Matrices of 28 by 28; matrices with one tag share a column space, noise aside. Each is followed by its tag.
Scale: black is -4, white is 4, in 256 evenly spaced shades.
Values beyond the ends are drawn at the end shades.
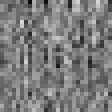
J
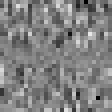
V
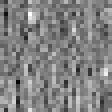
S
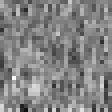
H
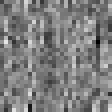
J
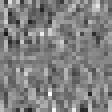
V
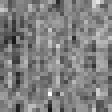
J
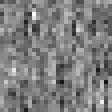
S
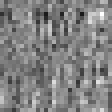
S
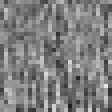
H
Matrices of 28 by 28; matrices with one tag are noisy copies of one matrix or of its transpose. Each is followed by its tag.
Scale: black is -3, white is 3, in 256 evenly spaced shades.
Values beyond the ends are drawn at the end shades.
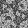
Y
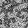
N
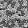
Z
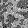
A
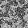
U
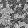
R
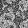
Y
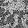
R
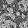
Y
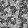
Z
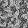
Z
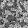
U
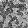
N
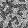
N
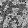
N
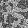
A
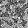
U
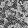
U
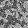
U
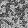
U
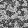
Z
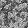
N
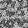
Z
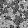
Y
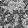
R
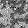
R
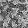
N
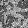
A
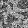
A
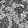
A
